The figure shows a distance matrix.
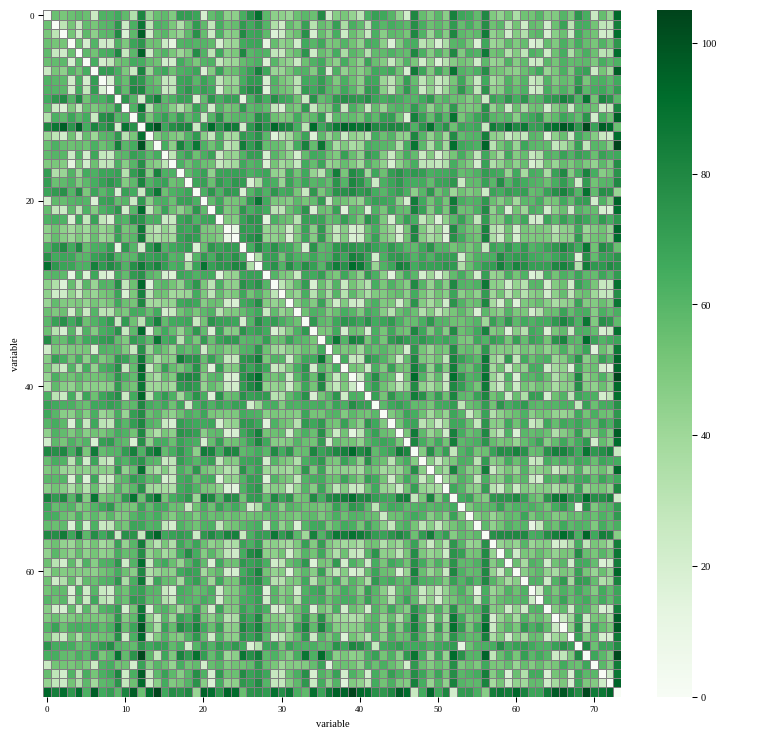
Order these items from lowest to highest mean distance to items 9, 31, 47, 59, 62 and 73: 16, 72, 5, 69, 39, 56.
5, 16, 56, 72, 39, 69
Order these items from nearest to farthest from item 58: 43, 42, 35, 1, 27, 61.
43, 61, 1, 35, 42, 27
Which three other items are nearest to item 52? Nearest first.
73, 47, 19
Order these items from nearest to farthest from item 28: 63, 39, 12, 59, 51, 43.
63, 51, 43, 39, 59, 12
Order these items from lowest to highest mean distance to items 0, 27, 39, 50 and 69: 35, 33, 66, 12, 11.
66, 11, 33, 35, 12
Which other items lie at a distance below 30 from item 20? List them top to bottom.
0, 6, 11, 36, 46, 70
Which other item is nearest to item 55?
62
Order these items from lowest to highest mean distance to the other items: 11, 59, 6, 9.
59, 6, 11, 9
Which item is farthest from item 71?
12
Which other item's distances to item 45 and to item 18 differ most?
39
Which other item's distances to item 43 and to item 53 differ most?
68
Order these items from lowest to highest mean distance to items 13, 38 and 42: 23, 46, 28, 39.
23, 46, 39, 28
